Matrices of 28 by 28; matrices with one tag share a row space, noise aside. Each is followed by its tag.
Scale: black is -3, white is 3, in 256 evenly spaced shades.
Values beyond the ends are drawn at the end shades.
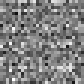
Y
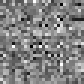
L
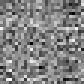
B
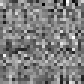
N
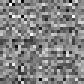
Y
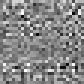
N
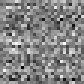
N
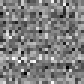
Y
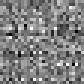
B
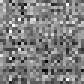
Y
